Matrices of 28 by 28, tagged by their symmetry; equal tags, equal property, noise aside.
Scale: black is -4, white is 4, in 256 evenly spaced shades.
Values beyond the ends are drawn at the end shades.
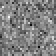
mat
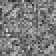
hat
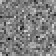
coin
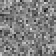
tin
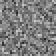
tin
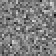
tin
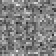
coin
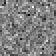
hat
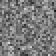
mat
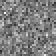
mat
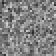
hat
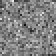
tin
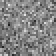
tin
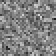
tin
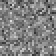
mat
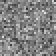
tin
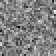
mat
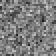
hat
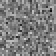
coin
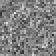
hat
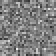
mat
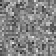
coin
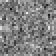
coin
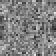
coin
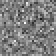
tin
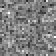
coin
